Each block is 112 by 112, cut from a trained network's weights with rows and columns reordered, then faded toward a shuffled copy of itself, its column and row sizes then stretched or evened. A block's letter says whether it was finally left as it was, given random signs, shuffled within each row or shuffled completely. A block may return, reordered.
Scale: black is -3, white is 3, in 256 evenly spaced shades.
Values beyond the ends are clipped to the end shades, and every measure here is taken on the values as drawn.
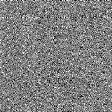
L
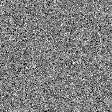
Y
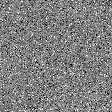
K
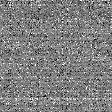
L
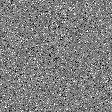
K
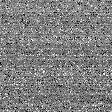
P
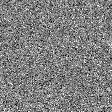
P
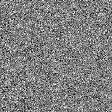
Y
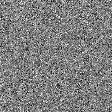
Y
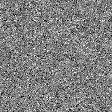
P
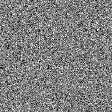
L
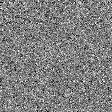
P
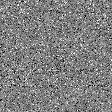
P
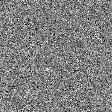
Y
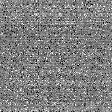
L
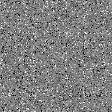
Y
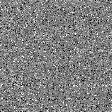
Y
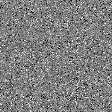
Y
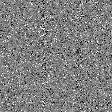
Y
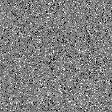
Y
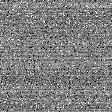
P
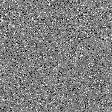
P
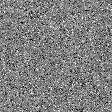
K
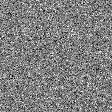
P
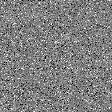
Y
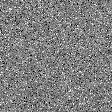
K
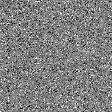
Y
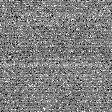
P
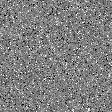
K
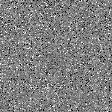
Y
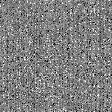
L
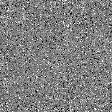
Y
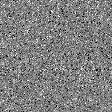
P
